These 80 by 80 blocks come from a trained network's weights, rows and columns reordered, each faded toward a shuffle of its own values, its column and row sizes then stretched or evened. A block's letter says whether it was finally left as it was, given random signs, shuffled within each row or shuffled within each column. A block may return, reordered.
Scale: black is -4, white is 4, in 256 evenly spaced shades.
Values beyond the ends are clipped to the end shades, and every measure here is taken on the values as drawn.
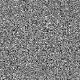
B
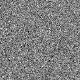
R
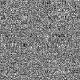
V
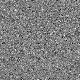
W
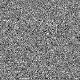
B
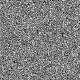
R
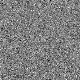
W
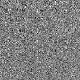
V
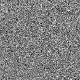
B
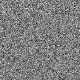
B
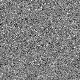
W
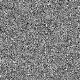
R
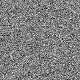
W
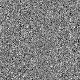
R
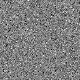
R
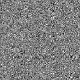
V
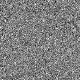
R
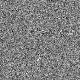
W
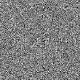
V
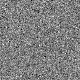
W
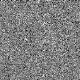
B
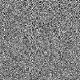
V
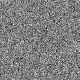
W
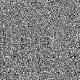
V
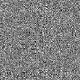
V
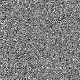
B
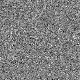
W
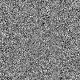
R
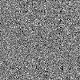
B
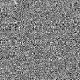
V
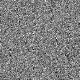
R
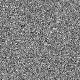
W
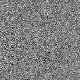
V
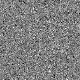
R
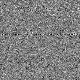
W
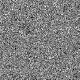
W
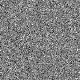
R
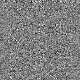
B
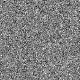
R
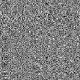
V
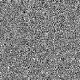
V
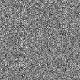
V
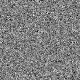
W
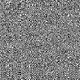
V
